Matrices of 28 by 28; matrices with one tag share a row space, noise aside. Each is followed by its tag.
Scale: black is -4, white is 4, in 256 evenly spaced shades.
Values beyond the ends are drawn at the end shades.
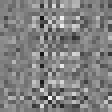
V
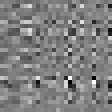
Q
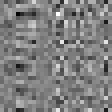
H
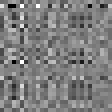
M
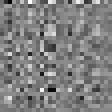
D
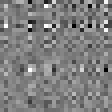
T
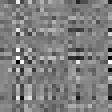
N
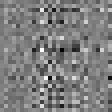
V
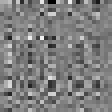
D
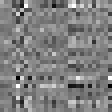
N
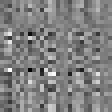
D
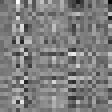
N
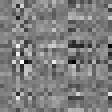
N
